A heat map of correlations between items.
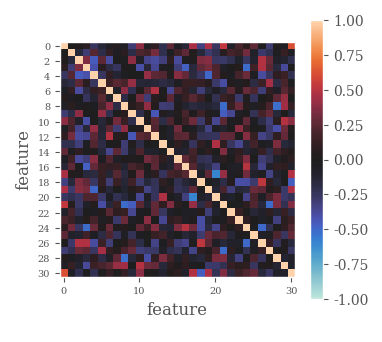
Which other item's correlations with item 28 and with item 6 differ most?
8
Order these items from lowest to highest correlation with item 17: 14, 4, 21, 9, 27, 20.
20, 27, 4, 9, 14, 21
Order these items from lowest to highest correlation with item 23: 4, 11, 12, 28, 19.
28, 19, 12, 4, 11
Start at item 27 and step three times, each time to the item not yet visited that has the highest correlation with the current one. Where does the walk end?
2
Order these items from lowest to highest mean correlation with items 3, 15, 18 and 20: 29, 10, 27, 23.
10, 29, 23, 27
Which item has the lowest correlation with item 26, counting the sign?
24
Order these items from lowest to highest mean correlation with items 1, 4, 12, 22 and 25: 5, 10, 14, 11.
5, 14, 10, 11
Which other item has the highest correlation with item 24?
16
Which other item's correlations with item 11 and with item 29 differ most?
7
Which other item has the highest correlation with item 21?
0
